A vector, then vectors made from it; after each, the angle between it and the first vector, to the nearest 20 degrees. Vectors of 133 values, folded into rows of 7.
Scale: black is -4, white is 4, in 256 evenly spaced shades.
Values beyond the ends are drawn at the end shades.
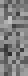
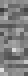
100 degrees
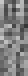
80 degrees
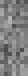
20 degrees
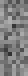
20 degrees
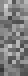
140 degrees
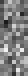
140 degrees
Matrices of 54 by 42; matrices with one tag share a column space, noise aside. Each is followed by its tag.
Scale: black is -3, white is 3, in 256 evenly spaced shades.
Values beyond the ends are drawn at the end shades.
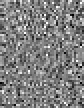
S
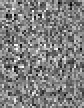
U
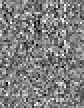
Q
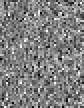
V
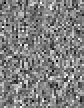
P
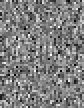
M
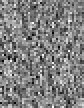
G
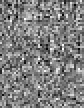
U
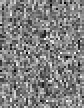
P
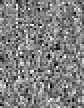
P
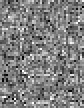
M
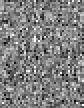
M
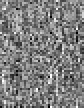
G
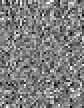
S
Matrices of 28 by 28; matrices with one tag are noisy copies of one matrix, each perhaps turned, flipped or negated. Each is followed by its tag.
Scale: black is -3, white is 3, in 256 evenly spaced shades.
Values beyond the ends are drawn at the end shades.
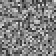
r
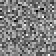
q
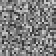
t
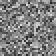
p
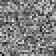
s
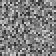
q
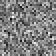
q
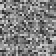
s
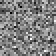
p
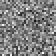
t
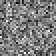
r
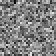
p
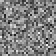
r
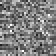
s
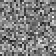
t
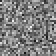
t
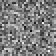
t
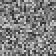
t
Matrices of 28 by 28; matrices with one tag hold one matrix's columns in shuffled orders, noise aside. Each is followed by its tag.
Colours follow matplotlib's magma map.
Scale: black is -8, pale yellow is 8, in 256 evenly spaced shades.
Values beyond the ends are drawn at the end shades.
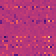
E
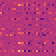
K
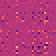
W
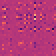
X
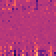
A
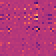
X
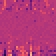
A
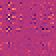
X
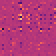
X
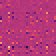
W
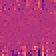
A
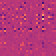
X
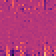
A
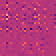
X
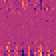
A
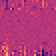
A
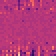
A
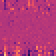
A
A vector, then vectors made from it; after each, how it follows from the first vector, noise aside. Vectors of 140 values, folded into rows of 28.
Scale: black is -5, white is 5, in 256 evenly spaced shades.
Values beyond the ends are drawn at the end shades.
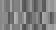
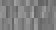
wrapped around, negated, shrunk.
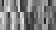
wrapped around, negated, scaled up.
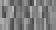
reversed.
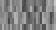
copied.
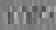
partly zeroed.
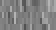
partly zeroed.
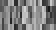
wrapped around, negated, scaled up.
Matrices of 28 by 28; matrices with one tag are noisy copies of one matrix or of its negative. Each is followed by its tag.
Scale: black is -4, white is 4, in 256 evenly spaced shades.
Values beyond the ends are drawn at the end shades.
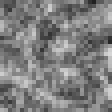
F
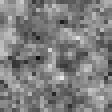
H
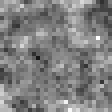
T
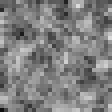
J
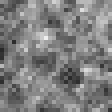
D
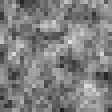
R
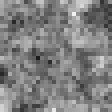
T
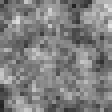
T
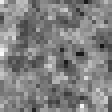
H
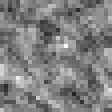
F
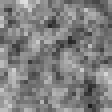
R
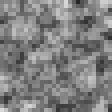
J
